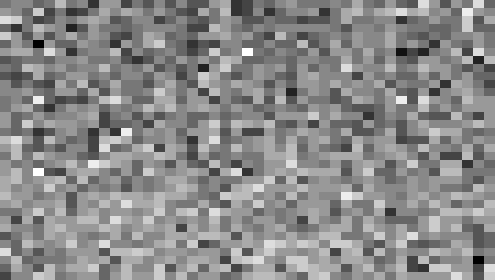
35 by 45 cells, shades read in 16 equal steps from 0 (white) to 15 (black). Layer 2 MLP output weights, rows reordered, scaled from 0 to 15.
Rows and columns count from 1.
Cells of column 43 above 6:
16
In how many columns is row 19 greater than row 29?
22
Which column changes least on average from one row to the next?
30
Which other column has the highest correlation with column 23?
5
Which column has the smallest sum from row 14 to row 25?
27
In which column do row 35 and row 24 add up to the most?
21
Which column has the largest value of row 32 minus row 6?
31
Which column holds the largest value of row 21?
43
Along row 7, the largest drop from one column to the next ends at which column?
44
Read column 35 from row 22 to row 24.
9 7 7
